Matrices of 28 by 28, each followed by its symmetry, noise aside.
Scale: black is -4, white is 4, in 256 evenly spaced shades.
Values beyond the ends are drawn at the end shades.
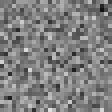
symmetric across the other diagonal.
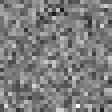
symmetric.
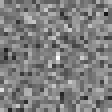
mirrored top to bottom.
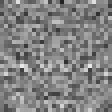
mirrored left to right.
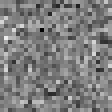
antisymmetric.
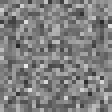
mirrored left to right.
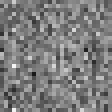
mirrored top to bottom.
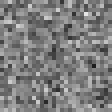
no symmetry.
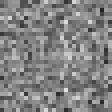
mirrored top to bottom.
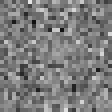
mirrored left to right.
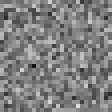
same after a half turn.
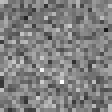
symmetric across the other diagonal.
